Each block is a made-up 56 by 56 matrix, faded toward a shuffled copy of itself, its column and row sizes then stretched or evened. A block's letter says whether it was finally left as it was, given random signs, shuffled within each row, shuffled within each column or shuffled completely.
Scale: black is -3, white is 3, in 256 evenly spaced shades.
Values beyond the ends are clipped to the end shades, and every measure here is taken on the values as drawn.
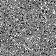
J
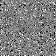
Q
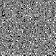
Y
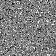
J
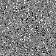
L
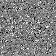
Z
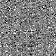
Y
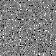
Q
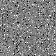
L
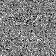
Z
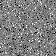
J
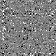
Y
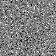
L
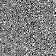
L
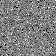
J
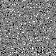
Z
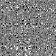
Y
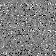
Z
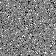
J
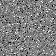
J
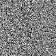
L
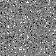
Q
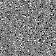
L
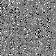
L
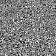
Q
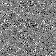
Z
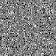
Y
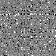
Y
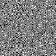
Y
